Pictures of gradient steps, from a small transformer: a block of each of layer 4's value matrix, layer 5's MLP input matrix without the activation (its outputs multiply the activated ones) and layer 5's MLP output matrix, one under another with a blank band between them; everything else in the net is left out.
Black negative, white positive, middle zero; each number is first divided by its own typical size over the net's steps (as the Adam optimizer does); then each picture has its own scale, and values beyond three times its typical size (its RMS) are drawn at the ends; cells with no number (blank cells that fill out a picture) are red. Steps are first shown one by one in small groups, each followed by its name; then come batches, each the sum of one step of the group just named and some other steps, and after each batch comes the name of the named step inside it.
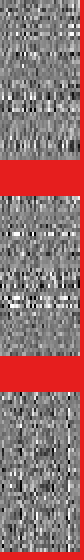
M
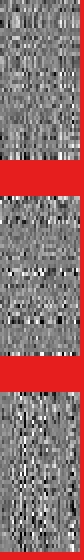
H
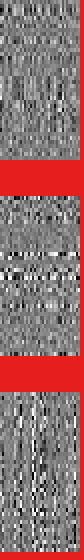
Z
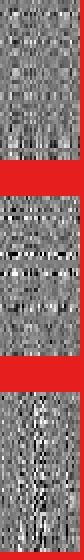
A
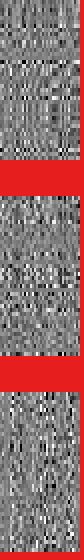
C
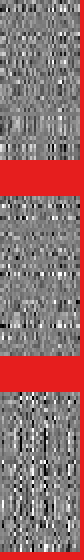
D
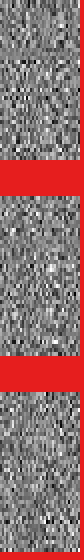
C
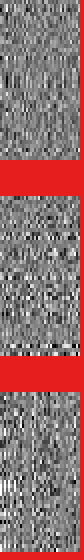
Z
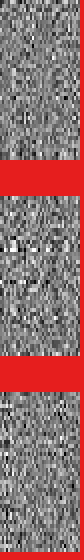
H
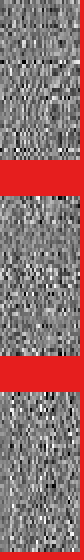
C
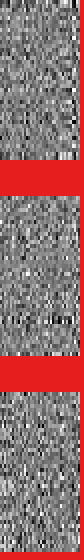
H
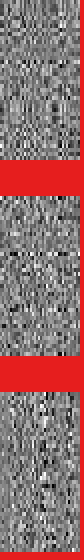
C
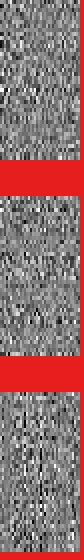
H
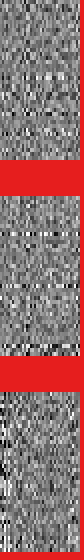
M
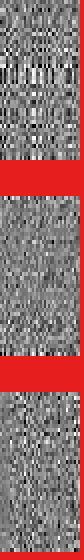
H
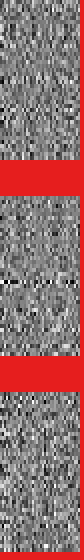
D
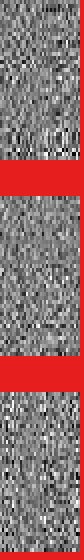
C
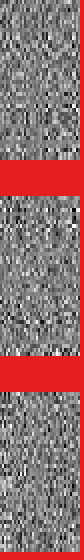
H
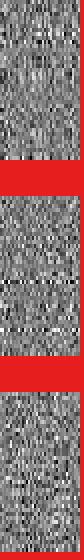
A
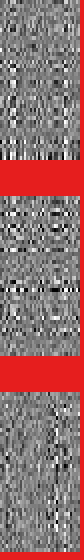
M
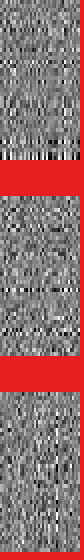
A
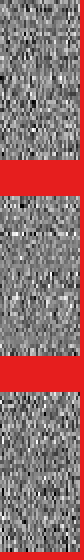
M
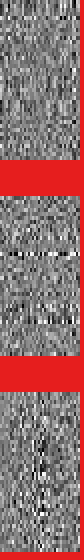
Z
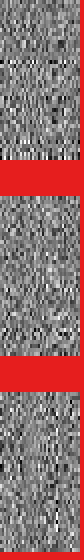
C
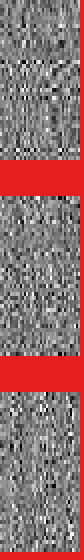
C
